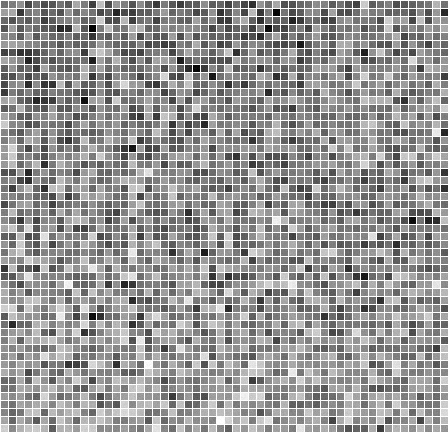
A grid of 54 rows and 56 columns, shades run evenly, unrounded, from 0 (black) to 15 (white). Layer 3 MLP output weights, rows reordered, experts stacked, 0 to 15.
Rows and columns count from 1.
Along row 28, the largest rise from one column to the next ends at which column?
56
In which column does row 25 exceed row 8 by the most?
12
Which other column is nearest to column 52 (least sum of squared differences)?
54
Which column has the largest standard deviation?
17
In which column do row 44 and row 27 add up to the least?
21
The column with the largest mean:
13
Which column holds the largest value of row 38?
24
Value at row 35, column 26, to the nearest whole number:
10
